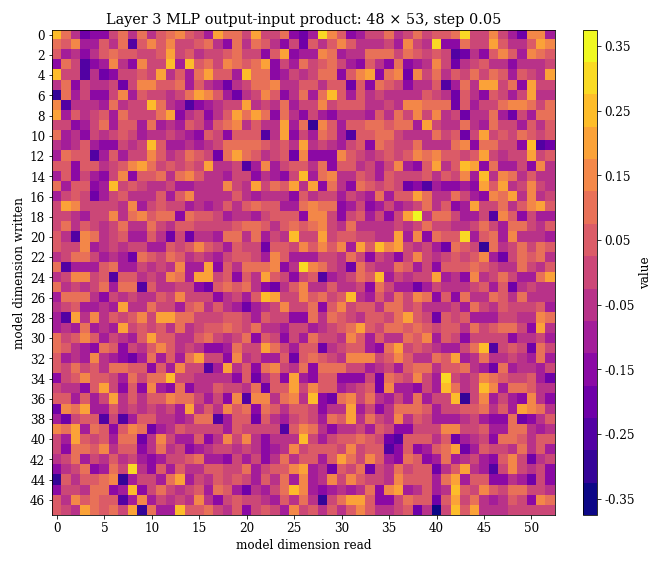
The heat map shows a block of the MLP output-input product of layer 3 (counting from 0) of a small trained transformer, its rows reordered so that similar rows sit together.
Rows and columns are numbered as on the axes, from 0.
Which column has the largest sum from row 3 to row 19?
50
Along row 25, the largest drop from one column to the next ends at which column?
9
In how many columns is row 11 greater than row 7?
22
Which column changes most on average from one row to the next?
43
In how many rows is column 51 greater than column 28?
24
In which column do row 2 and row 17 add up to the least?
42
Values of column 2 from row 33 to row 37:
0.1 0.05 -0.05 -0.1 0.1
